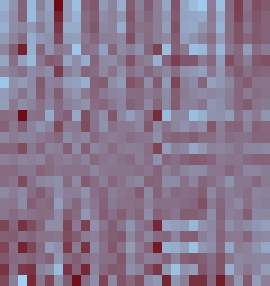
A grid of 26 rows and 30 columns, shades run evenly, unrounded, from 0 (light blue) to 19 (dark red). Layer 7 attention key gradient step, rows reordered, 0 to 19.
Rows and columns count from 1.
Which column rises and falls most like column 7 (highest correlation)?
27
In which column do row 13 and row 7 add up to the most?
7
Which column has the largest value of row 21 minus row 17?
18
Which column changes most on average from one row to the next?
3
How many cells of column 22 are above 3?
21
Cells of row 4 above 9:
12
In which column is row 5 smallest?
9
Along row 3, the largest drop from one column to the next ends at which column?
8
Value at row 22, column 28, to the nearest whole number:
10
